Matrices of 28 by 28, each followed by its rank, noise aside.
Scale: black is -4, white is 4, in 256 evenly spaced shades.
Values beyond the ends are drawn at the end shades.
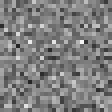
eight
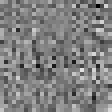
six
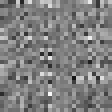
four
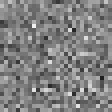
eight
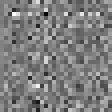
four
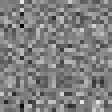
four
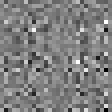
three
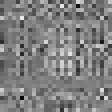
four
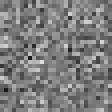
eight
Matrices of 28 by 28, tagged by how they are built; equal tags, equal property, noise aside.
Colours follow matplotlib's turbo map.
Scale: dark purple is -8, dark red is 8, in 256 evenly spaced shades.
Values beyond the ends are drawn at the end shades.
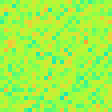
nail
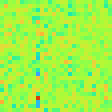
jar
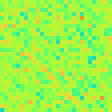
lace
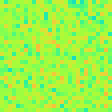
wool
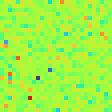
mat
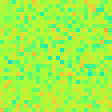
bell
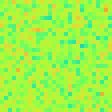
wool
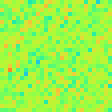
nail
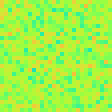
wool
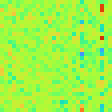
jar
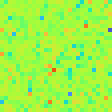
mat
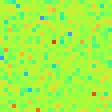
mat
